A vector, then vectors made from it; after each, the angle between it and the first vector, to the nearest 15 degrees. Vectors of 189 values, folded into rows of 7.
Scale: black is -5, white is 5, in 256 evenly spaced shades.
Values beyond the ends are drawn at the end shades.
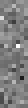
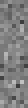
90 degrees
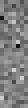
150 degrees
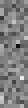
150 degrees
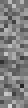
75 degrees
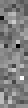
165 degrees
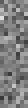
60 degrees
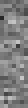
135 degrees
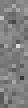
15 degrees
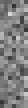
90 degrees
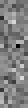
150 degrees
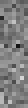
165 degrees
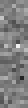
30 degrees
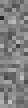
135 degrees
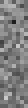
60 degrees
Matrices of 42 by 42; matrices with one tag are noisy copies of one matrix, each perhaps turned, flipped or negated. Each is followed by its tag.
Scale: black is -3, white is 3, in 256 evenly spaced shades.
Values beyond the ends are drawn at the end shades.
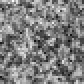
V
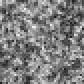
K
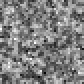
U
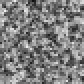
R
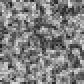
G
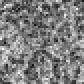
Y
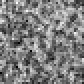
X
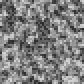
G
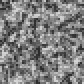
U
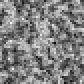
G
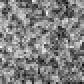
V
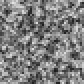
R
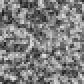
Y
